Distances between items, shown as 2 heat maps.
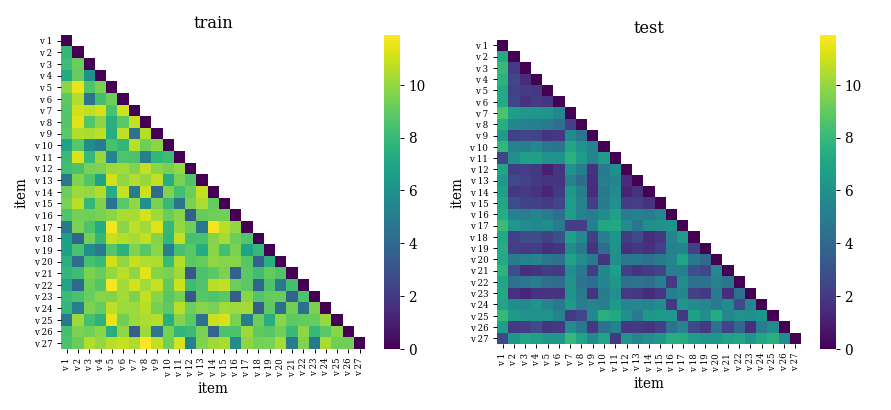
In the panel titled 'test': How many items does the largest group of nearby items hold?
15
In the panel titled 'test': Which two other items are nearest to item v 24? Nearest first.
v 16, v 22
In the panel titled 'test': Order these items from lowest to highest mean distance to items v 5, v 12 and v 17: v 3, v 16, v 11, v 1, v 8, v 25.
v 3, v 8, v 25, v 16, v 11, v 1
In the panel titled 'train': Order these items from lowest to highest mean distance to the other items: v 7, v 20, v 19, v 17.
v 19, v 20, v 17, v 7
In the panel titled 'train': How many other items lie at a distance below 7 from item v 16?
4
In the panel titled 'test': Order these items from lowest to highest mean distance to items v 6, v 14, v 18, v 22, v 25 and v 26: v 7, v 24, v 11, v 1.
v 24, v 7, v 11, v 1
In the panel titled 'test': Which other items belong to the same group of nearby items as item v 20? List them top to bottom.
v 10
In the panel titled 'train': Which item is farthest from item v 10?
v 7
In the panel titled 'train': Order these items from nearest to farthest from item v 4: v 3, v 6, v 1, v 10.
v 10, v 3, v 1, v 6
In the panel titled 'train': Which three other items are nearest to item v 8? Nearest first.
v 11, v 15, v 5
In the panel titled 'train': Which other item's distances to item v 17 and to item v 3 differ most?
v 6
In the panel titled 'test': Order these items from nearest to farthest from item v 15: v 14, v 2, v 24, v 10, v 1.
v 14, v 2, v 10, v 24, v 1
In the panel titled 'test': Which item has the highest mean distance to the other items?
v 1
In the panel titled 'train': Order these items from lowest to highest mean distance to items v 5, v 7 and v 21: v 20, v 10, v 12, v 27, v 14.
v 14, v 12, v 27, v 10, v 20
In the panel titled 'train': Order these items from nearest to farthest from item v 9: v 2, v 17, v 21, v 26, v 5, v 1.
v 26, v 5, v 1, v 21, v 2, v 17
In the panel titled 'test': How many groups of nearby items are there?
5
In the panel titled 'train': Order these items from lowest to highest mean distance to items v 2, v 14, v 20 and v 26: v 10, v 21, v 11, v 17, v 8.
v 21, v 10, v 11, v 17, v 8
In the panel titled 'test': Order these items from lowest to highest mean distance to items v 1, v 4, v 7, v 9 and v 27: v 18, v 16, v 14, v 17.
v 14, v 18, v 17, v 16
